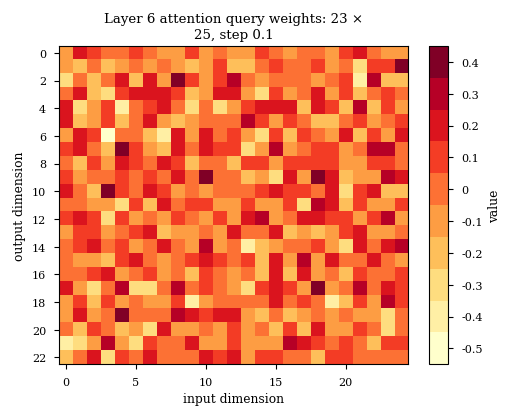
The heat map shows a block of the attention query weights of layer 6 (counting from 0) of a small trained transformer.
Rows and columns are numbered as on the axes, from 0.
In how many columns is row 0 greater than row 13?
10
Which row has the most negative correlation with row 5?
7
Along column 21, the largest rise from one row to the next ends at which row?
4
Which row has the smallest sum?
20
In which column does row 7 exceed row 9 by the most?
15
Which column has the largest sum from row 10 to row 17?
21
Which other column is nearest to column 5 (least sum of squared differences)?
11
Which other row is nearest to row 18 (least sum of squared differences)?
16
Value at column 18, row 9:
0.4
